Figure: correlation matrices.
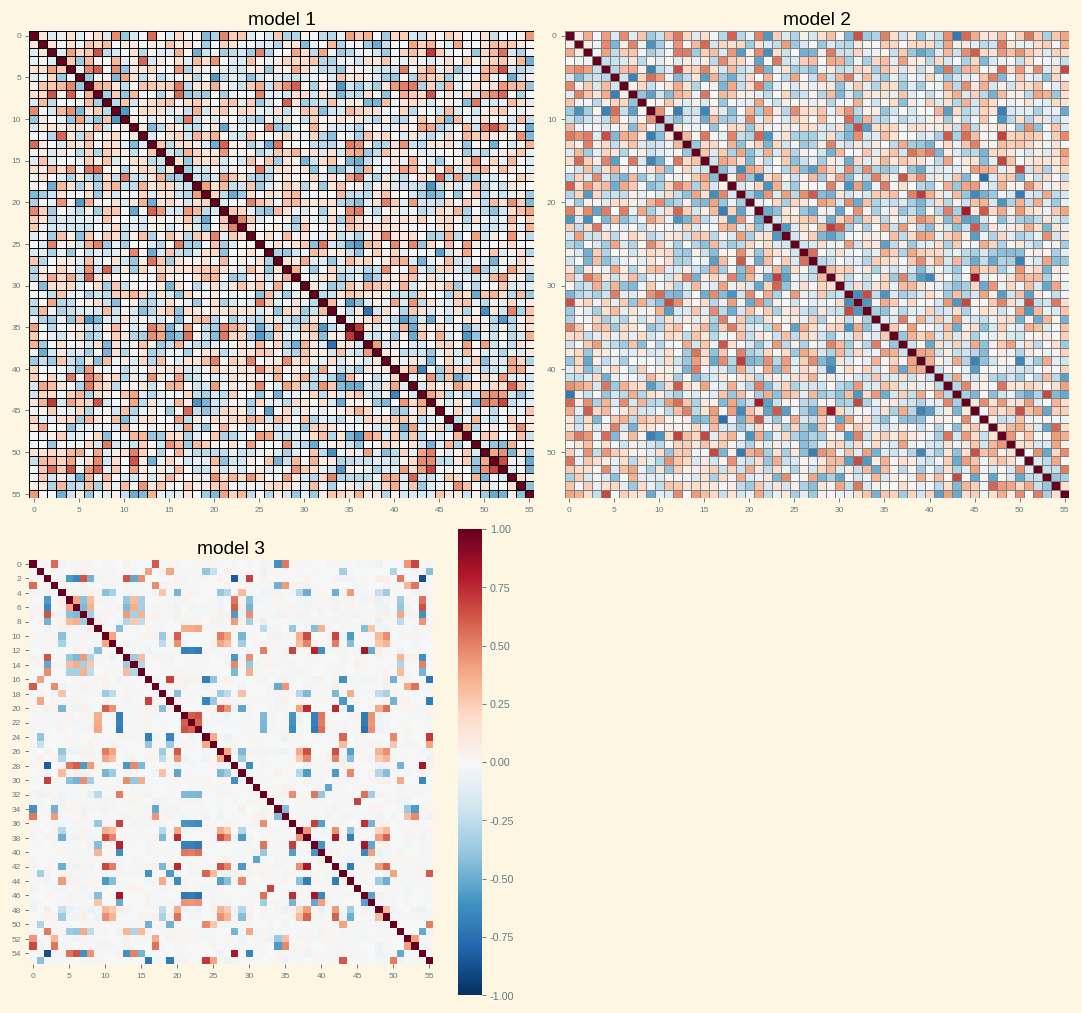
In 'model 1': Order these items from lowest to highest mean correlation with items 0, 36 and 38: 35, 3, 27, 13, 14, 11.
11, 3, 14, 27, 13, 35
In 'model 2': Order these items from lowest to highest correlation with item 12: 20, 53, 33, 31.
31, 20, 33, 53
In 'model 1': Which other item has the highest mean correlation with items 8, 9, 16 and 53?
6
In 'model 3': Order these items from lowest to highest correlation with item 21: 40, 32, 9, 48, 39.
39, 32, 48, 9, 40
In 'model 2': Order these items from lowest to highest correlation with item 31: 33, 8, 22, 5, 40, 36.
36, 8, 40, 22, 5, 33
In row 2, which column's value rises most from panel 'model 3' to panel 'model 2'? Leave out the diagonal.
54
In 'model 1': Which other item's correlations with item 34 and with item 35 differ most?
41
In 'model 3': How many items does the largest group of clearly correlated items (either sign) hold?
14
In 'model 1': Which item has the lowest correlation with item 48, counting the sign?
36
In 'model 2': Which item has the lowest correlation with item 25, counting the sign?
35
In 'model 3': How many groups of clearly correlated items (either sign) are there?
7
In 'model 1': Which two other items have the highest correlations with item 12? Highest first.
3, 54
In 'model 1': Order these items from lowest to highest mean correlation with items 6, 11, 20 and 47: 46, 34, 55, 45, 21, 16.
55, 34, 45, 21, 46, 16
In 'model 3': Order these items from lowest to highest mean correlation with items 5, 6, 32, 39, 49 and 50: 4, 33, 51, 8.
51, 4, 33, 8
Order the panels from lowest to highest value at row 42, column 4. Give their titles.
model 3, model 1, model 2
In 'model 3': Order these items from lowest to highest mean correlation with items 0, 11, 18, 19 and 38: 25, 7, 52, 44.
44, 25, 7, 52
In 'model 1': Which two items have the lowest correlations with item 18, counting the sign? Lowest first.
44, 2
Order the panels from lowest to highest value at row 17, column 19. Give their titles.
model 1, model 3, model 2
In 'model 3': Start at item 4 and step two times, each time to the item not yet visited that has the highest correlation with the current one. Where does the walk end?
29
